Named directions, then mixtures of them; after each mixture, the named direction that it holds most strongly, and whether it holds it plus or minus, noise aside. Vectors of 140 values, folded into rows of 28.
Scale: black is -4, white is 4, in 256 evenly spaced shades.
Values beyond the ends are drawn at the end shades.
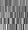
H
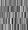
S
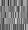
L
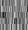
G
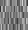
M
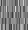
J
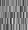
S, minus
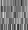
G, minus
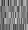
L, plus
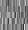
H, plus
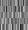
J, minus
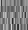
S, plus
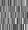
L, plus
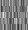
G, minus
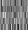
G, minus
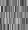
M, minus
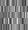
M, minus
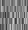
H, minus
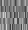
G, minus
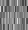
M, minus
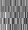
H, plus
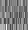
H, plus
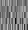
S, plus
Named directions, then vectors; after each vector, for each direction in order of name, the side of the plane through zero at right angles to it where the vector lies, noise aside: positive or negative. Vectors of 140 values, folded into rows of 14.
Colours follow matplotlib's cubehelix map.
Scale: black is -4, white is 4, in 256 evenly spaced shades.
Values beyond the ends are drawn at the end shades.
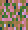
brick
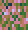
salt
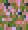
positive, positive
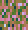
positive, negative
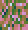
positive, negative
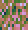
positive, negative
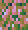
negative, positive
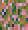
positive, negative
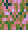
positive, positive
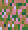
negative, positive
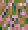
positive, negative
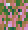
negative, negative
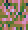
positive, positive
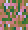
negative, negative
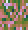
negative, negative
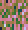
positive, negative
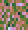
positive, negative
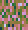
positive, negative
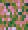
positive, positive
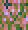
positive, positive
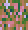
negative, negative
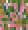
negative, negative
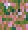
negative, negative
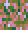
negative, negative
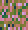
positive, negative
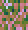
negative, negative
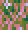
negative, negative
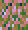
negative, positive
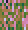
positive, positive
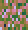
negative, positive
